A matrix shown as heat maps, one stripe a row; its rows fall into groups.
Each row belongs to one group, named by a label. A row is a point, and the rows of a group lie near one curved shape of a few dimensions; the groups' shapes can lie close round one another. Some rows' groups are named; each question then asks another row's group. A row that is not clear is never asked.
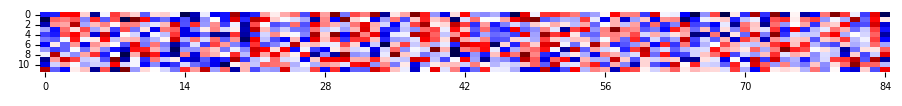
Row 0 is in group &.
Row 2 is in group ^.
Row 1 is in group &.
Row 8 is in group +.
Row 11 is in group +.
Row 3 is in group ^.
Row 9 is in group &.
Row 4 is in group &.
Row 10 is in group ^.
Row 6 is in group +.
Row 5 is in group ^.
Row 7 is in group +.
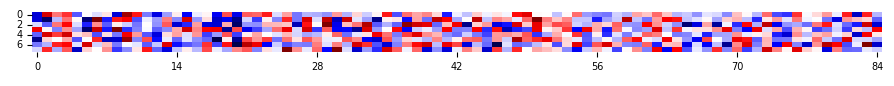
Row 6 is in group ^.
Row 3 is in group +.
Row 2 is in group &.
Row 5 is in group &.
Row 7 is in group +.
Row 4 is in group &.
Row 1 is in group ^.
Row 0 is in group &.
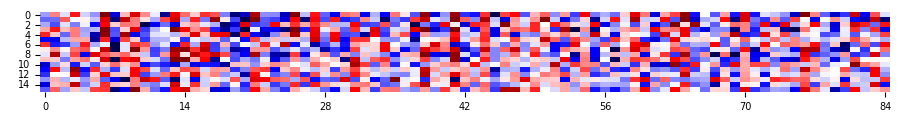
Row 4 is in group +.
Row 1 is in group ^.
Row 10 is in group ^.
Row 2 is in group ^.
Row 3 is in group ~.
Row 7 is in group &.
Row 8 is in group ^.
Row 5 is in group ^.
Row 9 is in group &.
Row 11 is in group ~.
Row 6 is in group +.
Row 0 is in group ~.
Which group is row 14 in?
^
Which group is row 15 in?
&
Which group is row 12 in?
^
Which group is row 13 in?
+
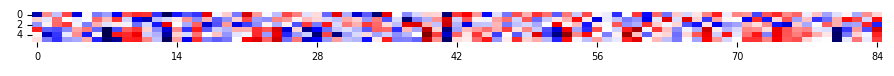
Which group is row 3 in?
+
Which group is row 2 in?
&
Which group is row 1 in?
^
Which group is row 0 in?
+
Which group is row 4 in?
+
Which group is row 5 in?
+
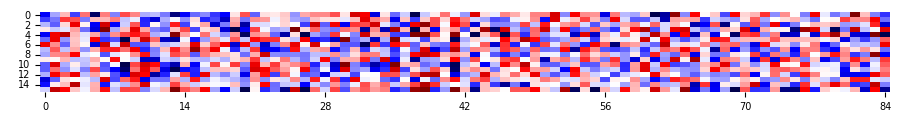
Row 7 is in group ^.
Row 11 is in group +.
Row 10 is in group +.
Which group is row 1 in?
^
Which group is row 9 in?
^
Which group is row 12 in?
&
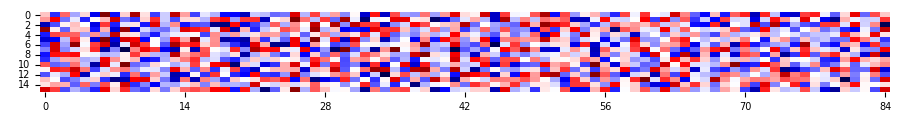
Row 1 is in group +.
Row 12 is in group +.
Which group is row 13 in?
+
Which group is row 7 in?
+
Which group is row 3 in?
+
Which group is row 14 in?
^
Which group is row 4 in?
^
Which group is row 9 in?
^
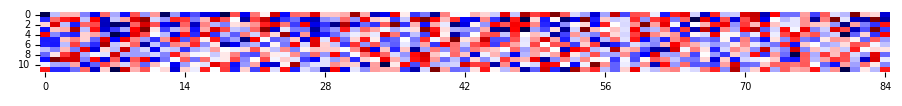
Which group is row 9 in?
&
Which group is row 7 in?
^
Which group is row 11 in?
+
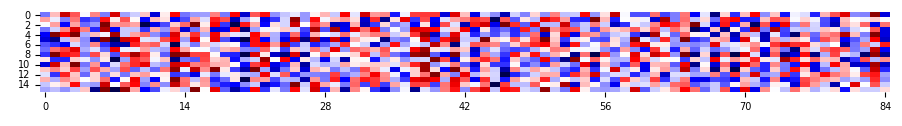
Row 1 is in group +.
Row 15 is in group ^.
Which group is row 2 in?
^
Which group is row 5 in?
^
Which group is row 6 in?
+
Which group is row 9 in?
+
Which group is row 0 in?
^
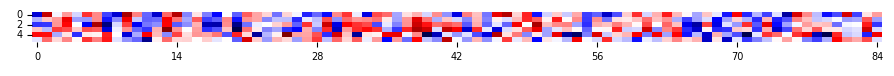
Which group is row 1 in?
&
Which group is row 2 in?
&
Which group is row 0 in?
&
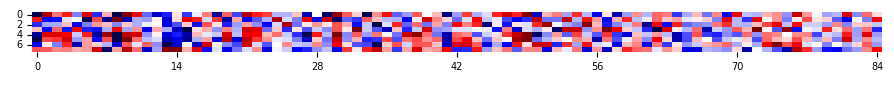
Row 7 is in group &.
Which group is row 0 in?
&
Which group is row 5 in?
&
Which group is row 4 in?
&
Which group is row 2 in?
+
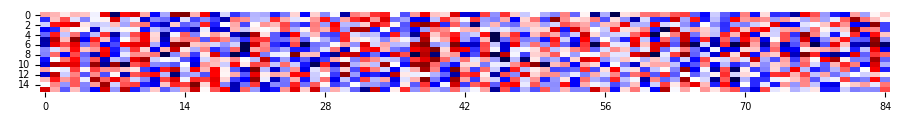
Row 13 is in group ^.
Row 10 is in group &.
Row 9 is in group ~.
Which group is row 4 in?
~
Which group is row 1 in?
^
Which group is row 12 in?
+
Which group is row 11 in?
^
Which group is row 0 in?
&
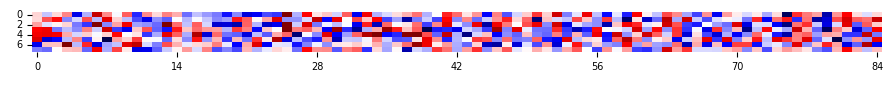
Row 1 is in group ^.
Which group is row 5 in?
+
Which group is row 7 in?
^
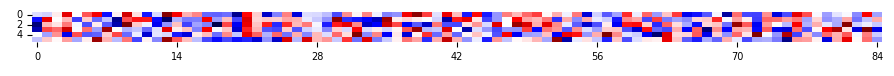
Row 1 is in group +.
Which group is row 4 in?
^
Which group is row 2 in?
&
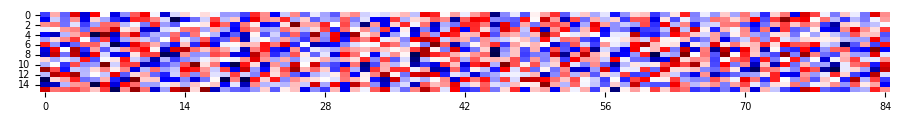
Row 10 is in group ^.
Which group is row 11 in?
+
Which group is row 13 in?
&
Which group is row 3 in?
^
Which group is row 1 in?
+
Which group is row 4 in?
^
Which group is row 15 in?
&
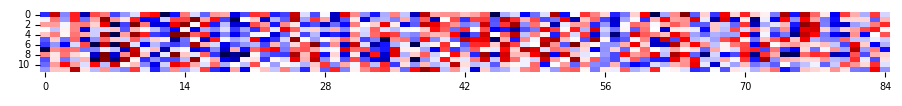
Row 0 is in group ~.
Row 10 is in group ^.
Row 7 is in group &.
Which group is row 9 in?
^
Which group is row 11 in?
&
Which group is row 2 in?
&
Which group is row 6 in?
^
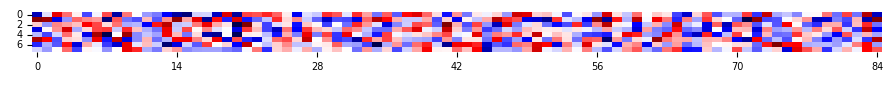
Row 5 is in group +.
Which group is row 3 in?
^
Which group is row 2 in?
^
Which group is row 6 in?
+
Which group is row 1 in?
+
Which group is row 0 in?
&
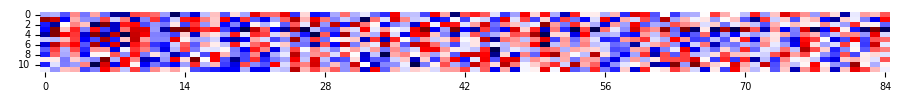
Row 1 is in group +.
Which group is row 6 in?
&
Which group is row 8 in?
+
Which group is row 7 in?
~
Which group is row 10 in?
^
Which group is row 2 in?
^
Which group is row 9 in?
^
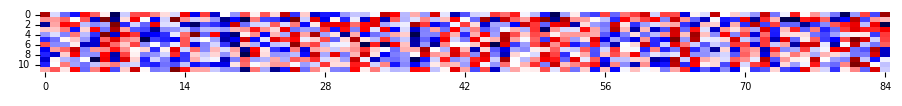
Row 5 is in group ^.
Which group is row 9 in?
^
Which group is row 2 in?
&
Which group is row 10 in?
^
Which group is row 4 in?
^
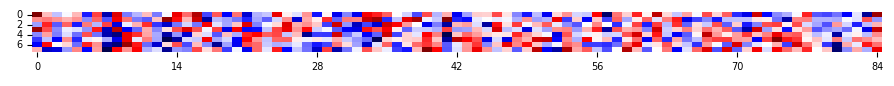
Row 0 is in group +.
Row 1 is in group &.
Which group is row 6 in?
&
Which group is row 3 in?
+
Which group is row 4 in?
+
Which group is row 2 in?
+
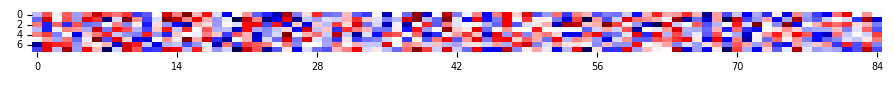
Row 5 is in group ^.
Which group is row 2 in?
^
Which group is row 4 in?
+
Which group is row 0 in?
^
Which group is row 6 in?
&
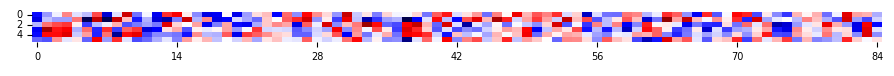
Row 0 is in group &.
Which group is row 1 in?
^
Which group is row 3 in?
&
